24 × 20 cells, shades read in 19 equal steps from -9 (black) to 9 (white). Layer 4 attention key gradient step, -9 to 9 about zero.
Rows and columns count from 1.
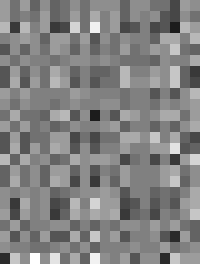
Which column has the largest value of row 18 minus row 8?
20
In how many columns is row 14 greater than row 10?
9
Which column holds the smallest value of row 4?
10
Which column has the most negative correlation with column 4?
1
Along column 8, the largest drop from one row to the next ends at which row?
4
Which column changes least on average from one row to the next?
15
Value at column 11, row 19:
2
